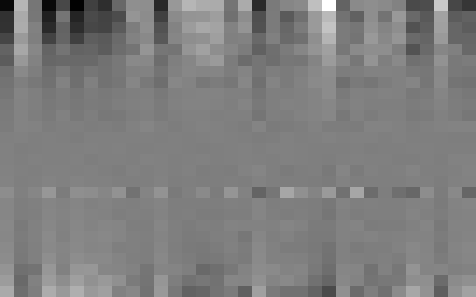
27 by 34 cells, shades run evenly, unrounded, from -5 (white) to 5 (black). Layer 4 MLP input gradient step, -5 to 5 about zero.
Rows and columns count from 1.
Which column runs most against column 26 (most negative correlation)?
29
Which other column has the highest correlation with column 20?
30
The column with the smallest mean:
24
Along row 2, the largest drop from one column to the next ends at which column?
2
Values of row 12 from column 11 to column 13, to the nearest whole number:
0 0 0
